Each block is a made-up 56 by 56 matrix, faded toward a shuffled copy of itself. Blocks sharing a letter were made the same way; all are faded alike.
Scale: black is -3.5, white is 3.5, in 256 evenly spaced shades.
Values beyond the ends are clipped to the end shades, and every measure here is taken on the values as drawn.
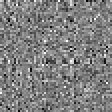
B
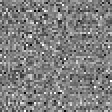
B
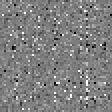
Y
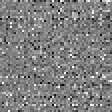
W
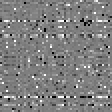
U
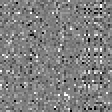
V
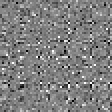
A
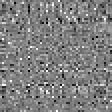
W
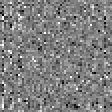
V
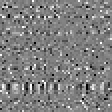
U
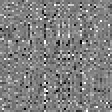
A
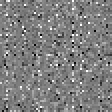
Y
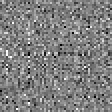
B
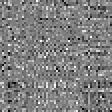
A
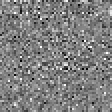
B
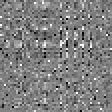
A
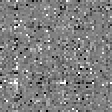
Y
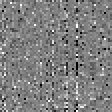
V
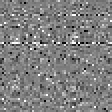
U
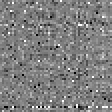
W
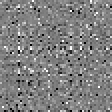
A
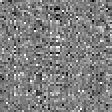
B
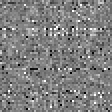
W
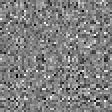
B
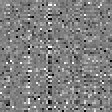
A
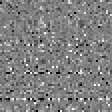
W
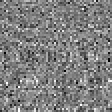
B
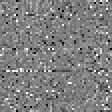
Y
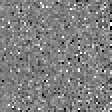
Y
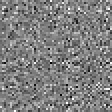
B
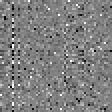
V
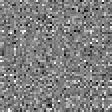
B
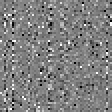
V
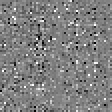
Y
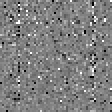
Y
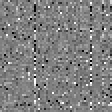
V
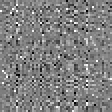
A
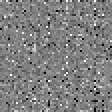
Y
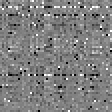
U
